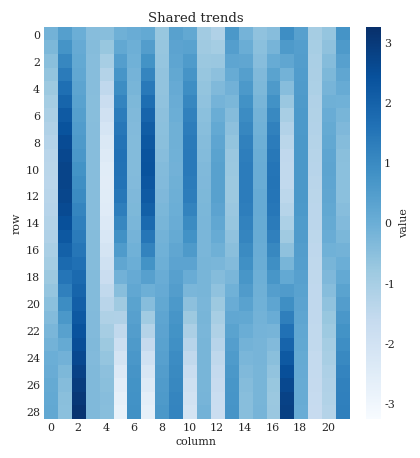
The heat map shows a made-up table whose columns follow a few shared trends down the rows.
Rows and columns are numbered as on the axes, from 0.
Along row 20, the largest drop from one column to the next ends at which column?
3
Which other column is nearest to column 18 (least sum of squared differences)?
14
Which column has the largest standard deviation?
7
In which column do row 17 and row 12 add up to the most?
1
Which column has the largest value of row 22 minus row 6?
17
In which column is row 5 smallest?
4
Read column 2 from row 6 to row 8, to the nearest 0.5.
0.5 0.5 0.5
